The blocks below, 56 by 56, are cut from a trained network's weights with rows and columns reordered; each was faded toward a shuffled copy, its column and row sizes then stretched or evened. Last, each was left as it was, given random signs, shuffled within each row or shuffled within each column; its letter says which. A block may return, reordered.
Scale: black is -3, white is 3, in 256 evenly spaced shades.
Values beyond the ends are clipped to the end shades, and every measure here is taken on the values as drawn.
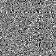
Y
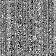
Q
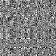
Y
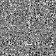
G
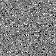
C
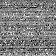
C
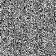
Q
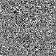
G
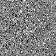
Q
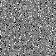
Q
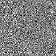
Y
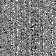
Q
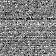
C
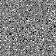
G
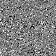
C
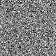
C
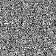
C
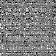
Y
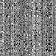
Y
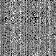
Y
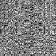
Y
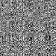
Y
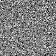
Q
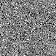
C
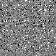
G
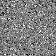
C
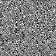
Q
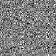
Y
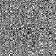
Y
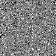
G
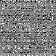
Y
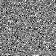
C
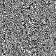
Q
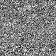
C
